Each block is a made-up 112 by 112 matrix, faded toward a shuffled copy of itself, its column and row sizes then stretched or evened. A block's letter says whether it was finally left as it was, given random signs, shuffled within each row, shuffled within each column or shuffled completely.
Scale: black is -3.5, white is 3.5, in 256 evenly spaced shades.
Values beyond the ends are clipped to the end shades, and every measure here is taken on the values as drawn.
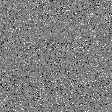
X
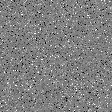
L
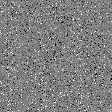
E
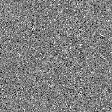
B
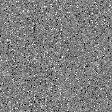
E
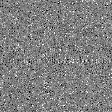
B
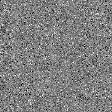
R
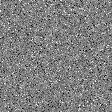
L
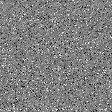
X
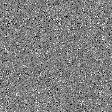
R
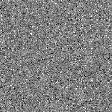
B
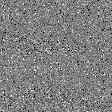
R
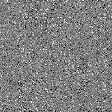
B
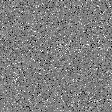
X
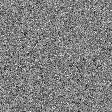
L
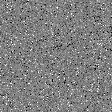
E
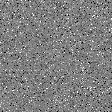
X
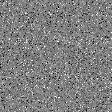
R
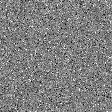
L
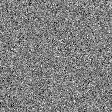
L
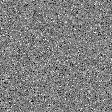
L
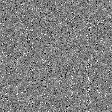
E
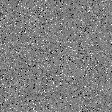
E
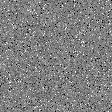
L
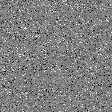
X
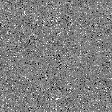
B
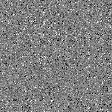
B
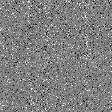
B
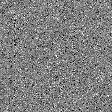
E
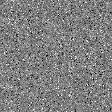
E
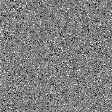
E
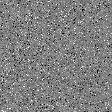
E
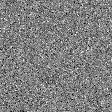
L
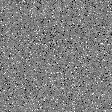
L
